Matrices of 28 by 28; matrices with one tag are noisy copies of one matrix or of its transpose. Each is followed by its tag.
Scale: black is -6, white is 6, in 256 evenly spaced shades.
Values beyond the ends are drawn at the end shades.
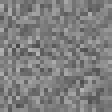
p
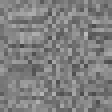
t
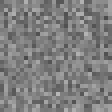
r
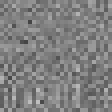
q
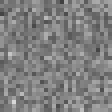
r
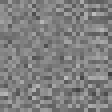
q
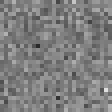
r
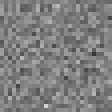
p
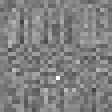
t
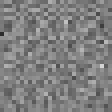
p
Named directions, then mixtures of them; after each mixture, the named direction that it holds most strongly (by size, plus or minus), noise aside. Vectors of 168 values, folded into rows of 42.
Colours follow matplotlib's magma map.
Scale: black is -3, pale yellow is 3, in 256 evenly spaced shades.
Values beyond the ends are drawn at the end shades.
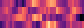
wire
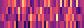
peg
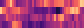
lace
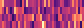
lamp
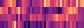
lace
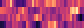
wire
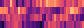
lace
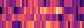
lace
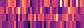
peg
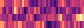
wire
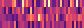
peg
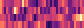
wire
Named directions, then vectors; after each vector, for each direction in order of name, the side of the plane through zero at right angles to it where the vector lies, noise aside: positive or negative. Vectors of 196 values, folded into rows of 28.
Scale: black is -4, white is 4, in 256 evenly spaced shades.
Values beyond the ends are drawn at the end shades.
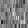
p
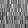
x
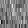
positive, positive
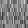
negative, positive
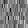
positive, negative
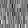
negative, negative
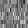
positive, negative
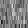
positive, positive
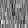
negative, negative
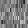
positive, negative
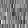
negative, negative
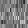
positive, negative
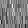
positive, positive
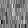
positive, positive
